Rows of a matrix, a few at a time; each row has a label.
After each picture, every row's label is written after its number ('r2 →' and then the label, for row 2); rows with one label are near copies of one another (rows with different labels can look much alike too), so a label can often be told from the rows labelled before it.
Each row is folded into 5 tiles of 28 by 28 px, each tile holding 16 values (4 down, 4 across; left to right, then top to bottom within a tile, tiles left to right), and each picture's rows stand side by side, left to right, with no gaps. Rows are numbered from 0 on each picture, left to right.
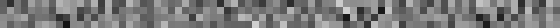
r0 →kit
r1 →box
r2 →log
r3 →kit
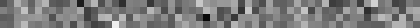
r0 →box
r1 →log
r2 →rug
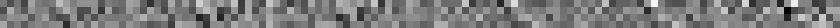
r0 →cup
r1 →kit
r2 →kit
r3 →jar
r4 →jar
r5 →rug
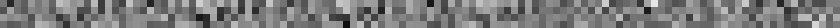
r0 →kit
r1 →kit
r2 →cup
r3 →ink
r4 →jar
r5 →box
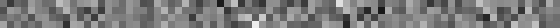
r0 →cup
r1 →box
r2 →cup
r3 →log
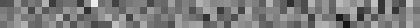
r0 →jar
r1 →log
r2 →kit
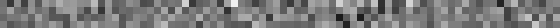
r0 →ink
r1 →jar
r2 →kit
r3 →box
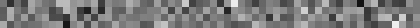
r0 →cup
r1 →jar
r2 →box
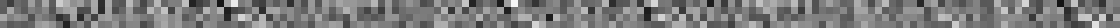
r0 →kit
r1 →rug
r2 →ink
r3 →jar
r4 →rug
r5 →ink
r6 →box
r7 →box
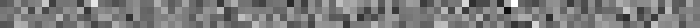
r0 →jar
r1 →box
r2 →ink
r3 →jar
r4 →log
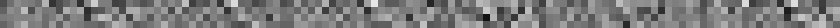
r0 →rug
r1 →jar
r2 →jar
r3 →log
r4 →cup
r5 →rug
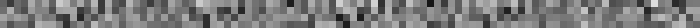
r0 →kit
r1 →cup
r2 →kit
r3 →ink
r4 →rug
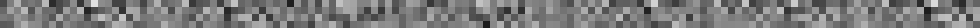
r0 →rug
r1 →rug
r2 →ink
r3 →cup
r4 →jar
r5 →rug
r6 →rug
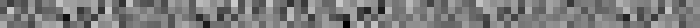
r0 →log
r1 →kit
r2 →cup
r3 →cup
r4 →log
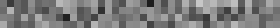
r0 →log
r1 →ink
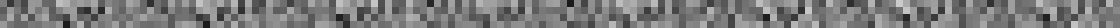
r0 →cup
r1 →kit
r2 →kit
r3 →ink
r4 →ink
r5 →log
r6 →log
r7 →log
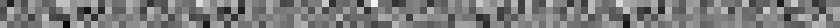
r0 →cup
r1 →cup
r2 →jar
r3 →kit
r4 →cup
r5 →rug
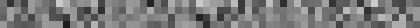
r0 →cup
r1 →kit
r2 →rug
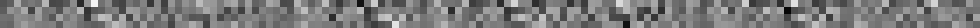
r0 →rug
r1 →ink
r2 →box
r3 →rug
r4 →cup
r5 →rug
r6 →jar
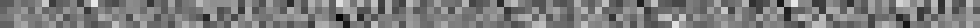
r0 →jar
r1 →log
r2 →kit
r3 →rug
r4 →box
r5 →rug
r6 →kit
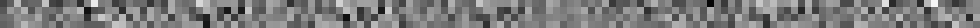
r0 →rug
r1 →cup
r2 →log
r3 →cup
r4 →rug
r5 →ink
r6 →jar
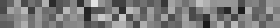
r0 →rug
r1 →cup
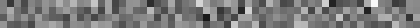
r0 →ink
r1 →log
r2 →jar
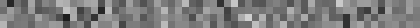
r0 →log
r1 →box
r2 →cup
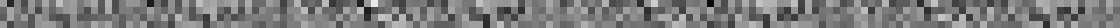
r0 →ink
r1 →ink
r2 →rug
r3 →cup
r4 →rug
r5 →ink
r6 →rug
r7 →cup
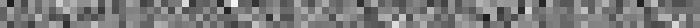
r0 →ink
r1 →jar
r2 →box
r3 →log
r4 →box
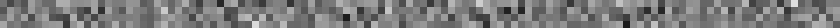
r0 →cup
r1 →box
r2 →log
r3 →cup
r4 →cup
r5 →rug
